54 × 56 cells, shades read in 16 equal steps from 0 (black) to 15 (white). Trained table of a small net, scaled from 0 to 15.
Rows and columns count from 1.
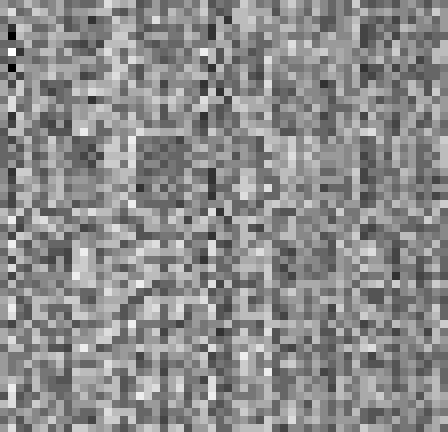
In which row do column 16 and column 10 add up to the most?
35
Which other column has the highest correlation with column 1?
5
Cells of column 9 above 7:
16
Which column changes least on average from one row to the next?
38
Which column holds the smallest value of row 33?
26
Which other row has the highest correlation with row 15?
11
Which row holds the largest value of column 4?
22
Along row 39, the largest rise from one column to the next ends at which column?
43
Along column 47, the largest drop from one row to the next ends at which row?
45
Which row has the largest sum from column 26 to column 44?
7
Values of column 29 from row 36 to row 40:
11 6 5 4 6
